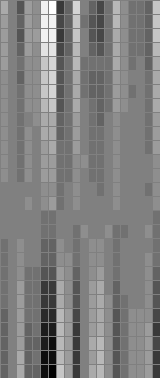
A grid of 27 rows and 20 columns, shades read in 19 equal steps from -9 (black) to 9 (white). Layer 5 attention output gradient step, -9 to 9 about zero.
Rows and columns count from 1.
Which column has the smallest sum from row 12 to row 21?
6
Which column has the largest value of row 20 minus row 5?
8
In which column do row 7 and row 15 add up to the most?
7
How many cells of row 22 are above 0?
7
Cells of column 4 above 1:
4
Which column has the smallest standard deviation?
2
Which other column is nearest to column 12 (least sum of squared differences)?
3
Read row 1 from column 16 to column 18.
1 -1 -1
